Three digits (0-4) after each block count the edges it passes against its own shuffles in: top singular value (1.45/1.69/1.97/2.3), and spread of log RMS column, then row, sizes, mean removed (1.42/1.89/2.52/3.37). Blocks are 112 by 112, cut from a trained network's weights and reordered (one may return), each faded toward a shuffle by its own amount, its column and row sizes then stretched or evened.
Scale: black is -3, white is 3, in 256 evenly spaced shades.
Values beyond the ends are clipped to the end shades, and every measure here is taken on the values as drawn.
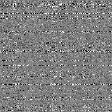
1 2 4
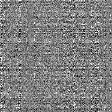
3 4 1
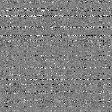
2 2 4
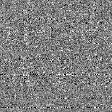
0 1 3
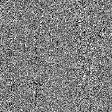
0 3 0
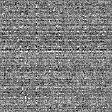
4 3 2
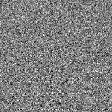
3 0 2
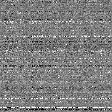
4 2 4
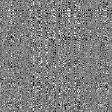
3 4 3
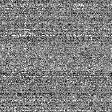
3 2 3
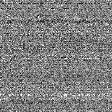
2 2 3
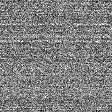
2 1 1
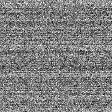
3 1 0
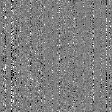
1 4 0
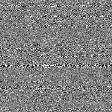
3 0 4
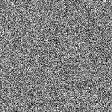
1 1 0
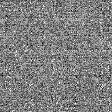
0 2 1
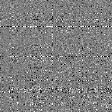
2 3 4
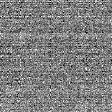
3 3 1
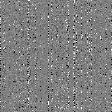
1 4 0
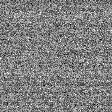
0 1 1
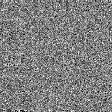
1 0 2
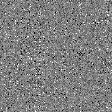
0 2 1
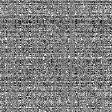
4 4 0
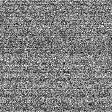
2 1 0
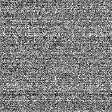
3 3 1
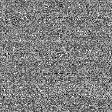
0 1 3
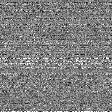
2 0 4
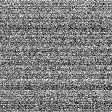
4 0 1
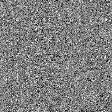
0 2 1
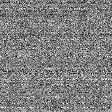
1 1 3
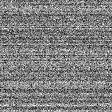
4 0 1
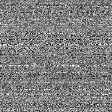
1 0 4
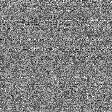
0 0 3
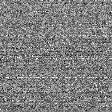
1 0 3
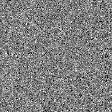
0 2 2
